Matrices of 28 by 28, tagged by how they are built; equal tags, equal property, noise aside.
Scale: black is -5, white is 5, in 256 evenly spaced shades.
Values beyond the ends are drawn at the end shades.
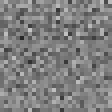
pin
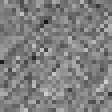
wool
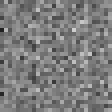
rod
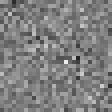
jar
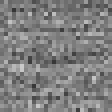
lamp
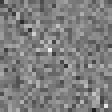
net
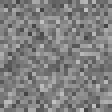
pin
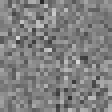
jar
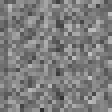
rod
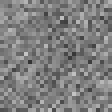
wool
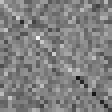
net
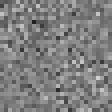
jar
